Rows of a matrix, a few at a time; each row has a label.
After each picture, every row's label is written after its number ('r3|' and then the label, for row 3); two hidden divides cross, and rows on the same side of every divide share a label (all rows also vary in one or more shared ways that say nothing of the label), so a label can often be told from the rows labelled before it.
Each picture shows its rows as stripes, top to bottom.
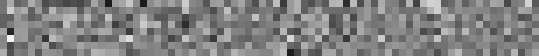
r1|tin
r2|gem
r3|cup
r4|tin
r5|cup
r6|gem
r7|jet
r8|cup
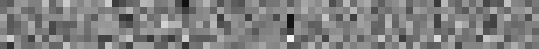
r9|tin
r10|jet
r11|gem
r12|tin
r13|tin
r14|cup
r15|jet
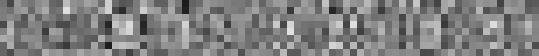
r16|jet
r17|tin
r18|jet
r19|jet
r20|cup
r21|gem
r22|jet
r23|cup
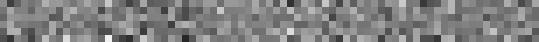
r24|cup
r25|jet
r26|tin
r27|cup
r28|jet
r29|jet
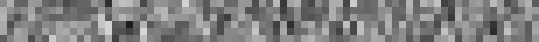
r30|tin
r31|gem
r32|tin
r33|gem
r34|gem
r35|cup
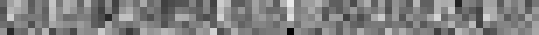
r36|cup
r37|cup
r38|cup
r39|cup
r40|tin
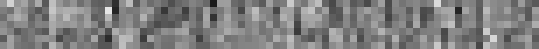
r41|gem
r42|cup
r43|cup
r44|cup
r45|cup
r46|jet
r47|cup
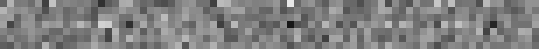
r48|cup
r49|gem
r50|gem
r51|gem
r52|tin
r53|tin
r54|jet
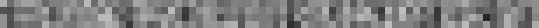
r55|gem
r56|jet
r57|tin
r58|cup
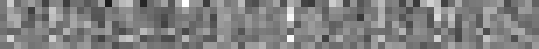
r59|gem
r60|cup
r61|cup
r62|cup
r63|tin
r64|cup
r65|cup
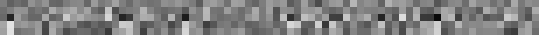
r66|jet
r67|cup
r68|jet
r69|gem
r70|gem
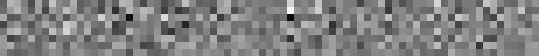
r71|cup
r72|tin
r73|gem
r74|jet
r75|gem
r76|tin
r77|cup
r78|cup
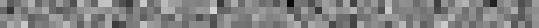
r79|gem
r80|jet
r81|cup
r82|gem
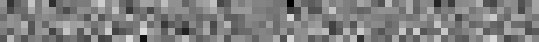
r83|tin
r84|cup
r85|jet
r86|gem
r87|tin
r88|jet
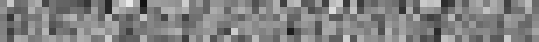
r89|tin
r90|jet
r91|jet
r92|jet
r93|jet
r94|cup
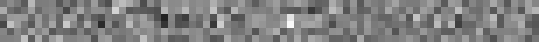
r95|jet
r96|cup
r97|jet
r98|jet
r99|tin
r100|gem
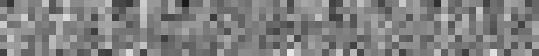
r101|tin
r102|tin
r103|gem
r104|gem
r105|gem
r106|cup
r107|gem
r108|jet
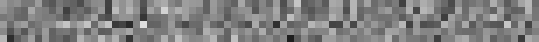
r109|tin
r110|tin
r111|jet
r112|gem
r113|jet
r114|cup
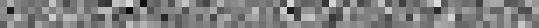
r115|cup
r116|cup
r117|cup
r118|tin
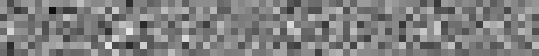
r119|cup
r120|tin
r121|tin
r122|cup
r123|tin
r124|gem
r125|cup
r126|jet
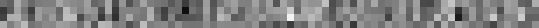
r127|cup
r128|jet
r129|jet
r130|gem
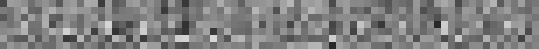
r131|jet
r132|cup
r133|jet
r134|tin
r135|gem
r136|cup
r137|tin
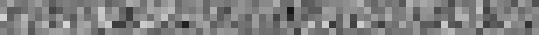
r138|tin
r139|tin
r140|gem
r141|tin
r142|cup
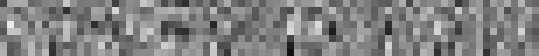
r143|tin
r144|tin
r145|tin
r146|gem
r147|tin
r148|tin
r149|tin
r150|tin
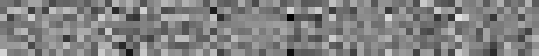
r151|tin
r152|gem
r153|gem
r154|jet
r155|cup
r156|cup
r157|gem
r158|gem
